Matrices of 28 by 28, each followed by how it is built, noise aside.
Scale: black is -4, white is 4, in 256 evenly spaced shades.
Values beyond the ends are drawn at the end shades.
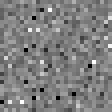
sparse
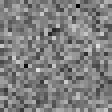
noise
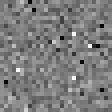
sparse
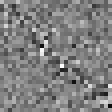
block diagonal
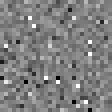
sparse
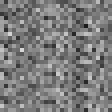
repeating rows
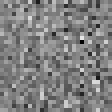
uneven columns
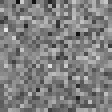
noise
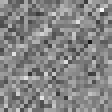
Hankel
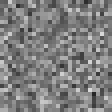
blocks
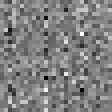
uneven columns
